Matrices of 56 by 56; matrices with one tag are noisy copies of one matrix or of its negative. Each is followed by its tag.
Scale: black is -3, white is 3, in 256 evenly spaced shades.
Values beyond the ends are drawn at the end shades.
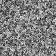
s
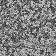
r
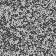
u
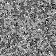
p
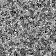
r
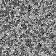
s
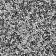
p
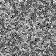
p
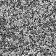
u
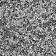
u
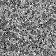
u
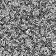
s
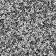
p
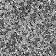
p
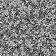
s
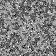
p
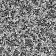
s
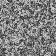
r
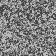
u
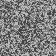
p
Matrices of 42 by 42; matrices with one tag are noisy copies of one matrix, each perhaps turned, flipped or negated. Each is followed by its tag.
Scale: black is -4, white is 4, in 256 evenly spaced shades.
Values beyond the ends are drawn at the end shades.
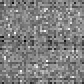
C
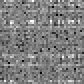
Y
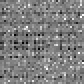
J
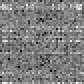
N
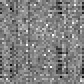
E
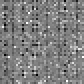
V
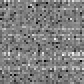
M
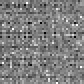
V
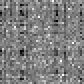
Y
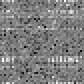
E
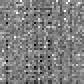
J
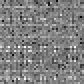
V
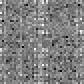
C
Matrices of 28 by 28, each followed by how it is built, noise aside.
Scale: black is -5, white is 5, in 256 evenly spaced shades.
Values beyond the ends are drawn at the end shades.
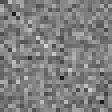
diagonal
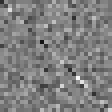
diagonal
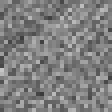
Hankel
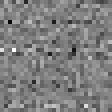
uneven rows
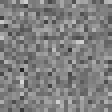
low rank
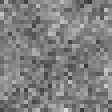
smooth
